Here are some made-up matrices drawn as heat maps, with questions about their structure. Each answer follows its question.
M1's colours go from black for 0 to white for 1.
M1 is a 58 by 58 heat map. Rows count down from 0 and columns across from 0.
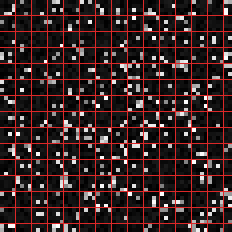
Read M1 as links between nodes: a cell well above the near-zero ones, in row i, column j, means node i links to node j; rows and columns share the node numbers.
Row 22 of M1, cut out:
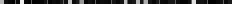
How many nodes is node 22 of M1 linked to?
8
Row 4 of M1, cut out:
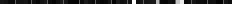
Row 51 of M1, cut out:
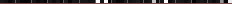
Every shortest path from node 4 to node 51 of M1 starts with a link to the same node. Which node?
node 33
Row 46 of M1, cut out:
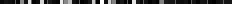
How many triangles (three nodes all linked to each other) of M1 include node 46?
4
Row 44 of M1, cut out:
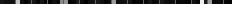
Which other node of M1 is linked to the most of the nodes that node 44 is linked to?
node 45
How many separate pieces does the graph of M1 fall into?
2
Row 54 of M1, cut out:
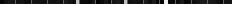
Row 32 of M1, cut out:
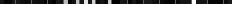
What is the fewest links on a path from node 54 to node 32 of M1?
2
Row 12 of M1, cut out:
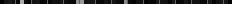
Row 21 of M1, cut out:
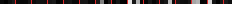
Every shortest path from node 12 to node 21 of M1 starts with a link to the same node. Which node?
node 19
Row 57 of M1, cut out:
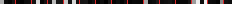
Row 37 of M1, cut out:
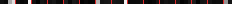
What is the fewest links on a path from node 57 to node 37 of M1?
3
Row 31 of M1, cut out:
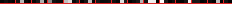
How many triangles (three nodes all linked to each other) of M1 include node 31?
6
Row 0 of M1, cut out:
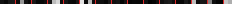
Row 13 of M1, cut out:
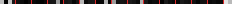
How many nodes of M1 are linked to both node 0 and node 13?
4
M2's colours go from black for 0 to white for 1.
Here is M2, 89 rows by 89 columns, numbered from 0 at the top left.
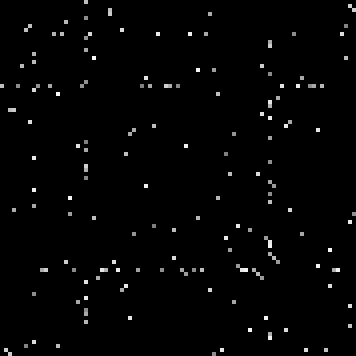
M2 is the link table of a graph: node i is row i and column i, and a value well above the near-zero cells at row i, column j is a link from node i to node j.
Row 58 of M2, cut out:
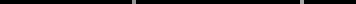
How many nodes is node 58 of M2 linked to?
2
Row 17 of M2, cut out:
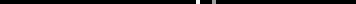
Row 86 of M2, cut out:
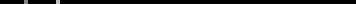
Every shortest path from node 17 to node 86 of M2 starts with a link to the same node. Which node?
node 49
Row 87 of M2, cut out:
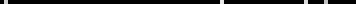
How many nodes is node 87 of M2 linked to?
4
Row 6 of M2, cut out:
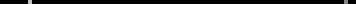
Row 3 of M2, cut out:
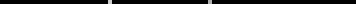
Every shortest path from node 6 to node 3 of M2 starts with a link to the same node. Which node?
node 7
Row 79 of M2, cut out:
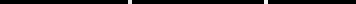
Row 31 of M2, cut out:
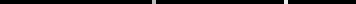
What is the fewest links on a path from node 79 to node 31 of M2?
5
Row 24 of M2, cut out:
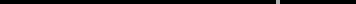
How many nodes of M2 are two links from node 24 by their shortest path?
1
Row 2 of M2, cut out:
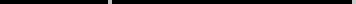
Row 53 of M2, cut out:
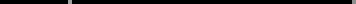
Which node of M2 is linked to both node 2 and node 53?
node 88
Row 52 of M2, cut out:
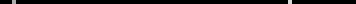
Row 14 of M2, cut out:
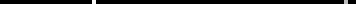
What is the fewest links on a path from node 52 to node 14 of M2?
6
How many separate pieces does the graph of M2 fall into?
7
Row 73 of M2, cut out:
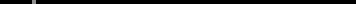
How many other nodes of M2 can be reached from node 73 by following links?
8
